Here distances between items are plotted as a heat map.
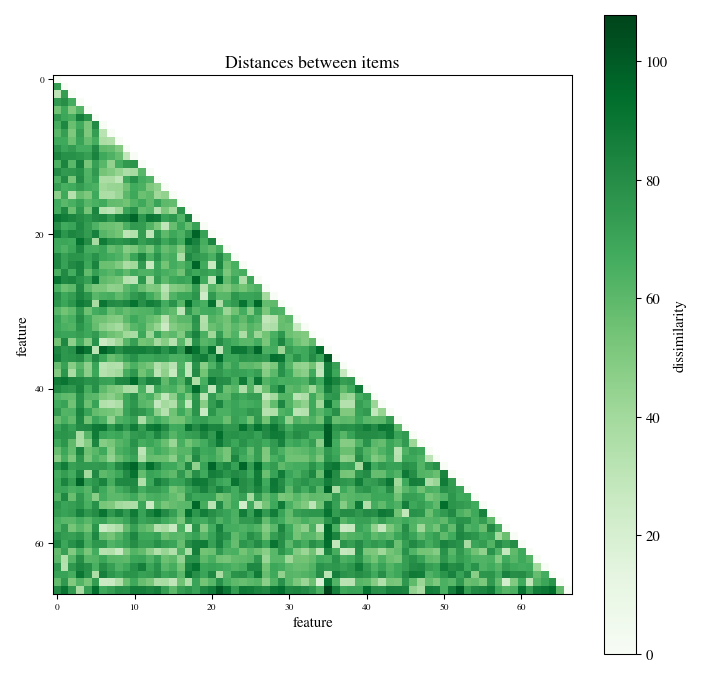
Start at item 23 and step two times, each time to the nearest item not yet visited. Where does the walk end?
30
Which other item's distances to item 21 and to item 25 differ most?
35
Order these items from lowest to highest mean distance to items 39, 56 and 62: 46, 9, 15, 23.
23, 15, 9, 46
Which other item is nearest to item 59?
57
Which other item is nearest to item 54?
25
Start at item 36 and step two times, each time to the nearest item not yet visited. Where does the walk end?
53
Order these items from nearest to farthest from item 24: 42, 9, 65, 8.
9, 8, 65, 42
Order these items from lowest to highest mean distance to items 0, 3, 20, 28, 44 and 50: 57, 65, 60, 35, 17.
65, 57, 17, 60, 35
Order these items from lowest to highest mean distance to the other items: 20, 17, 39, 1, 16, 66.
16, 17, 20, 1, 39, 66
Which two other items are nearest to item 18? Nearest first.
39, 50
